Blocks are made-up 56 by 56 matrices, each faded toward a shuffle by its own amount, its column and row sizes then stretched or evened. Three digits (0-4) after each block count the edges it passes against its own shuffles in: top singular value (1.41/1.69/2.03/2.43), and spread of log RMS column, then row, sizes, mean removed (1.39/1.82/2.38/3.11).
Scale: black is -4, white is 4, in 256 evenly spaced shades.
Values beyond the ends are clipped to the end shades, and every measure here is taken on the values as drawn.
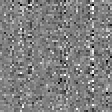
3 3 0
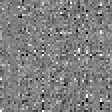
2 3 1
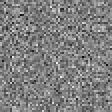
2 1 0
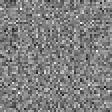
3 0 1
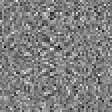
3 1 0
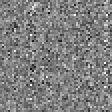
0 2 0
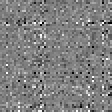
3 3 3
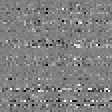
1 1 4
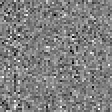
1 2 1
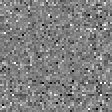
1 1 1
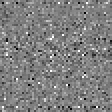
1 1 2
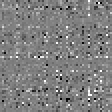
0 3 3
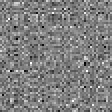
4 1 2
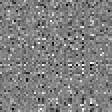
3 2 2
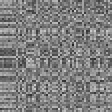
4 0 3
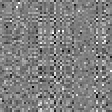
4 3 1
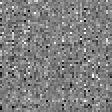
1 3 1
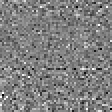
2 0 2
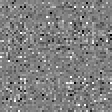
2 1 2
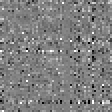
3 3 3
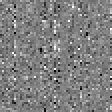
2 3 0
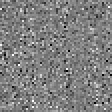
0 2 0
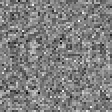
2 0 0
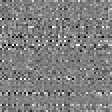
3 0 4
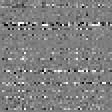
1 1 4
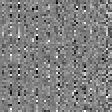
3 4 0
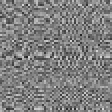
4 0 3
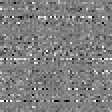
2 0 4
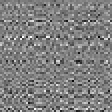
4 0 4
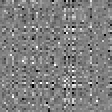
4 3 1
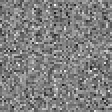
2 1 0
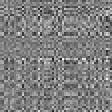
4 3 4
